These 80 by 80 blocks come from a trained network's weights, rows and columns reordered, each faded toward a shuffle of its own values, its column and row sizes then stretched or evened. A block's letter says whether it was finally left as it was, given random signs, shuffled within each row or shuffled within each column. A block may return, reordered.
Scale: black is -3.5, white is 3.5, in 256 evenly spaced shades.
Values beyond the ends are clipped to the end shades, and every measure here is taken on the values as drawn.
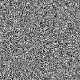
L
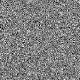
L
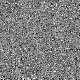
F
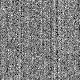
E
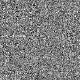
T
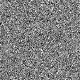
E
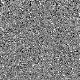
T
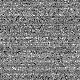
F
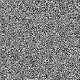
L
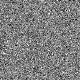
F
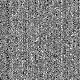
E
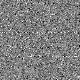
F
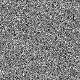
E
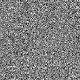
L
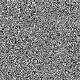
T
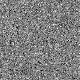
F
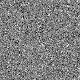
E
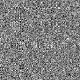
L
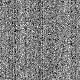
E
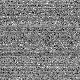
F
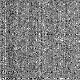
L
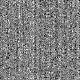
L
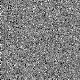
E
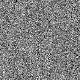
E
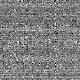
L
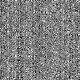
L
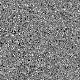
T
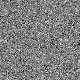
F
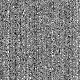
E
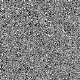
T
